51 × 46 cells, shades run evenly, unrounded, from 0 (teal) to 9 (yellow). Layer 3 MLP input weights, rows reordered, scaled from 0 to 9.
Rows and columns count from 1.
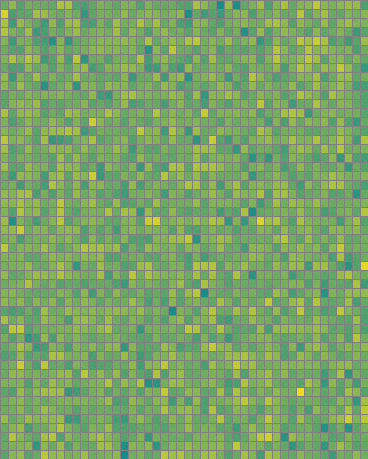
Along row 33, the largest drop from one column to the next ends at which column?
26
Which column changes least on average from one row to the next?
13
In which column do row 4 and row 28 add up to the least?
31
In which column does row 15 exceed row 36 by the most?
9
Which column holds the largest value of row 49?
34
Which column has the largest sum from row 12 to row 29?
1
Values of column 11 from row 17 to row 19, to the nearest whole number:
5 4 3
